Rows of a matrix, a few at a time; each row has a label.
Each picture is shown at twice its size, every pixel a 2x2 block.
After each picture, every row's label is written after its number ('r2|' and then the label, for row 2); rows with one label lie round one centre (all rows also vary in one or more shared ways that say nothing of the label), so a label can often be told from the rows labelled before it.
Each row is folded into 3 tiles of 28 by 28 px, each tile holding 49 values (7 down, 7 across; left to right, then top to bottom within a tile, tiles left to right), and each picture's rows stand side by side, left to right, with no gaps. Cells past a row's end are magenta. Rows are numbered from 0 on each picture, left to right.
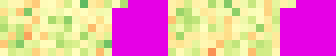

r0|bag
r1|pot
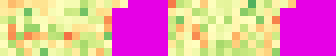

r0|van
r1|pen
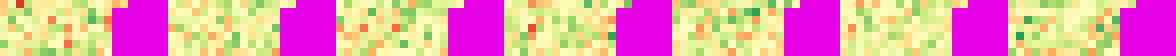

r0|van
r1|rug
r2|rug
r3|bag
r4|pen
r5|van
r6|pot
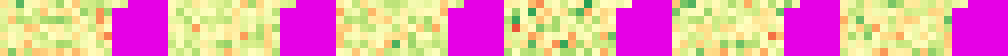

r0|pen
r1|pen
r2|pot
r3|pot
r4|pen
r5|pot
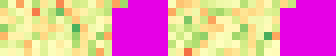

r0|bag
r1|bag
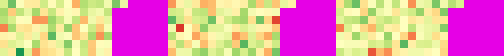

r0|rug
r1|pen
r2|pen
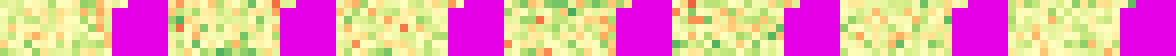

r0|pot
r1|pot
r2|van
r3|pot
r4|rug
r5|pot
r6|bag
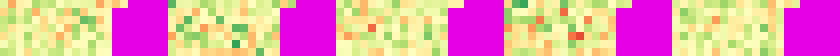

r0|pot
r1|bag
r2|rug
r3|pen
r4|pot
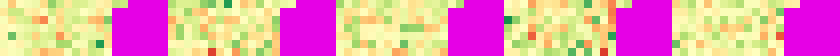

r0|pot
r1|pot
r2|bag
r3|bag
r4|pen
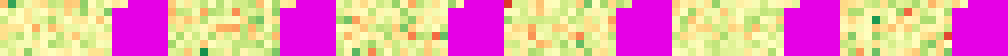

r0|pen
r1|pen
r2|rug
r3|pen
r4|rug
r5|pen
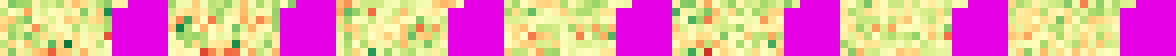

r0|pen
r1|bag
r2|pot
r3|van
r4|van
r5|pen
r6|rug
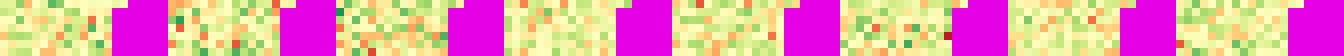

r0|pot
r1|pot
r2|van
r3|bag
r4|pot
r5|pen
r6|bag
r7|pot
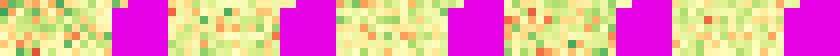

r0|van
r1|pen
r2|pen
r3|rug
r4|pot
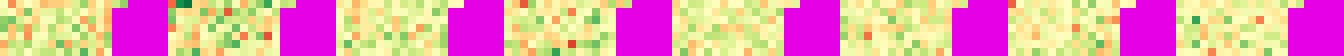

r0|bag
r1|pen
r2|rug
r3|van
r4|pen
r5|bag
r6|pen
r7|bag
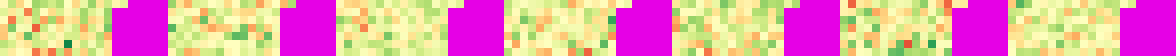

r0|rug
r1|bag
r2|rug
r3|pot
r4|van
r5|pot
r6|pen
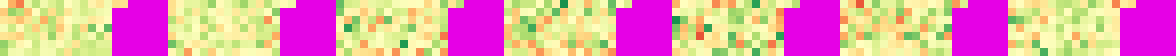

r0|rug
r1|pen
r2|bag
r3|van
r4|bag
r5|rug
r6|pot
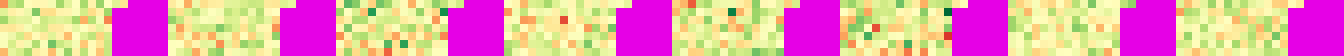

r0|pen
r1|van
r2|pen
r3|rug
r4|rug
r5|pen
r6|bag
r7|pot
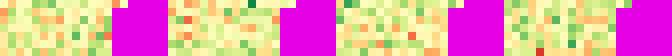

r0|pot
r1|rug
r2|pen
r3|bag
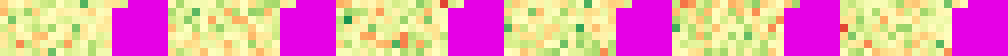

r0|pot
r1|van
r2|pot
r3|bag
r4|bag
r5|van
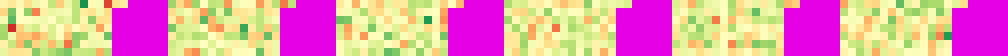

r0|pot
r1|bag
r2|van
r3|bag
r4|van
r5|rug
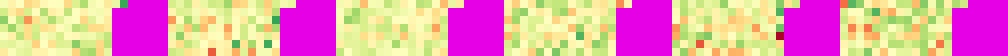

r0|bag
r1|pot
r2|pot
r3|pot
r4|pen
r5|pen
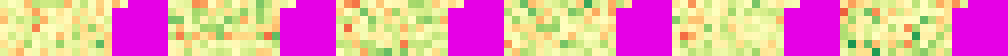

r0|pot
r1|van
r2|van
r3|pot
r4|rug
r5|pot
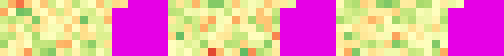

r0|van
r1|pot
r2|pot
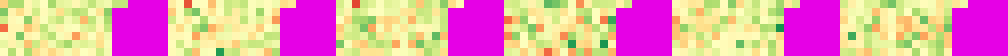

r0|pen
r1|van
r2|van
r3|pot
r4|rug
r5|pot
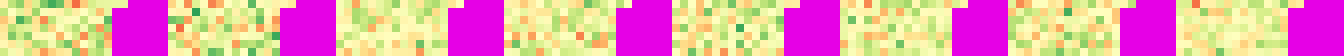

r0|pot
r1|van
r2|van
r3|rug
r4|rug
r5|pot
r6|bag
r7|van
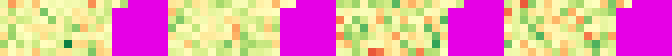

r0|bag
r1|pot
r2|pot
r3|van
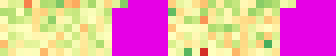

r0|pot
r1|van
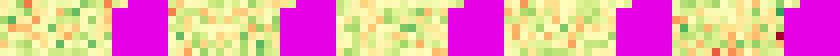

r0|pot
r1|pot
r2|bag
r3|van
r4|pen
